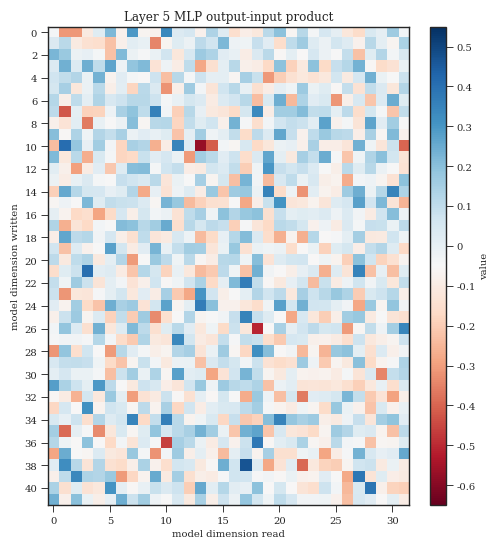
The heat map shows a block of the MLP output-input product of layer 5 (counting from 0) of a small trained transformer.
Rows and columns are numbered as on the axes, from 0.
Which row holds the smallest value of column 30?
32
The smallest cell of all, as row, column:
10, 13
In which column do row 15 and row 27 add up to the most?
11
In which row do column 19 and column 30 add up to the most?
14
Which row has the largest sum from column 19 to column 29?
34
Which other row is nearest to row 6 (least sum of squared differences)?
41
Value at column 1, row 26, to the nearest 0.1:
0.2
